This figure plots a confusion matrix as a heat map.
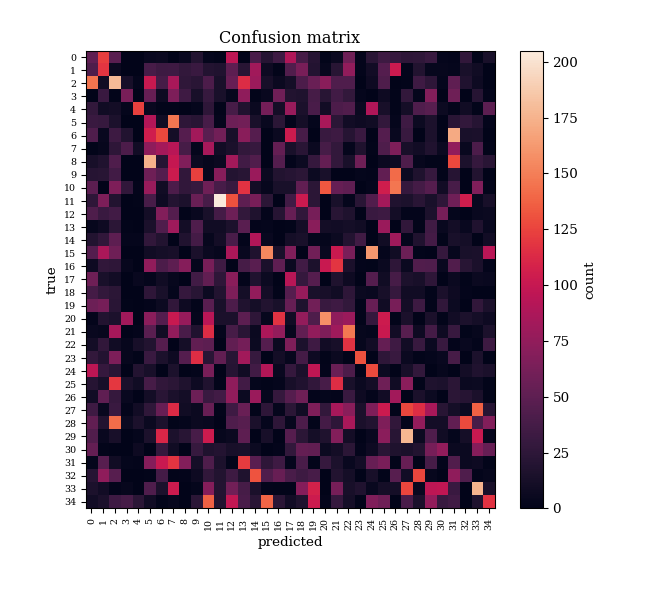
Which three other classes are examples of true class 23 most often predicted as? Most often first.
9, 13, 2
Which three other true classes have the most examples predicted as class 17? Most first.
6, 0, 4
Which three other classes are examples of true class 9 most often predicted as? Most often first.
26, 7, 14
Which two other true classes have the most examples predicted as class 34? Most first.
15, 28
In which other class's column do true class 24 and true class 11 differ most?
12
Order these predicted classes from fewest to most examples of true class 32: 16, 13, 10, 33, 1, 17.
33, 13, 10, 17, 16, 1
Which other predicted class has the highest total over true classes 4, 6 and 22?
17
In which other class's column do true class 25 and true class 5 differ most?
7
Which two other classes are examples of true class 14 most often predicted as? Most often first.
26, 2
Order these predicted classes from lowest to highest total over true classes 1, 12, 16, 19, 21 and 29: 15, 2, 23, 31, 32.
23, 32, 31, 15, 2
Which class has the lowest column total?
4
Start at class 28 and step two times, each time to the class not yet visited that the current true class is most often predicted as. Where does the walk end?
0
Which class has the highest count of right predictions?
11
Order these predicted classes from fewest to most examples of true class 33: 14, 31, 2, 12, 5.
2, 14, 31, 5, 12
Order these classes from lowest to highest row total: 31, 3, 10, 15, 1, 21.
3, 1, 31, 15, 21, 10
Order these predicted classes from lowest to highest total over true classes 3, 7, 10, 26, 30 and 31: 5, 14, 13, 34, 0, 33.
34, 0, 14, 33, 5, 13
